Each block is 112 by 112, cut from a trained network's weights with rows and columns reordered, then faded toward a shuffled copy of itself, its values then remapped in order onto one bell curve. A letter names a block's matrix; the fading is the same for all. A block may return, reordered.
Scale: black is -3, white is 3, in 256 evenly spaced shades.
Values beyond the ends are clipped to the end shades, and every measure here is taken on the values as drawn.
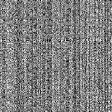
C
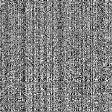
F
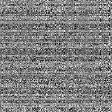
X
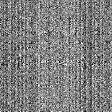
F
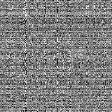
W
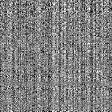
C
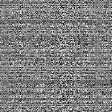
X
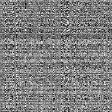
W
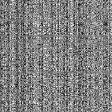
C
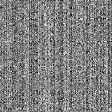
F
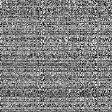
X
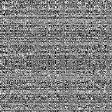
X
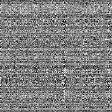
W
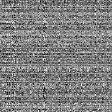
X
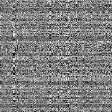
W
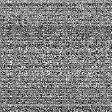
X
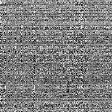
X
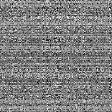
X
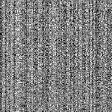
C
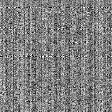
F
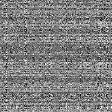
W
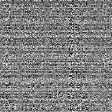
X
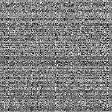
W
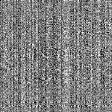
C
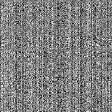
F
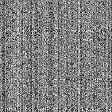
F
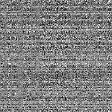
X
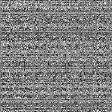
X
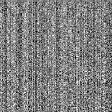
C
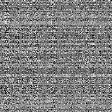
X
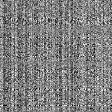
F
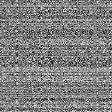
W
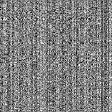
C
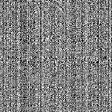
C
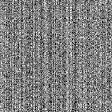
C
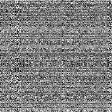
X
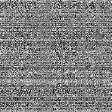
X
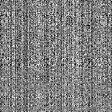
C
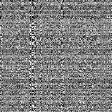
W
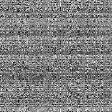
W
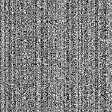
F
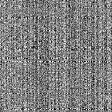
F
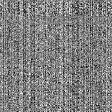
F
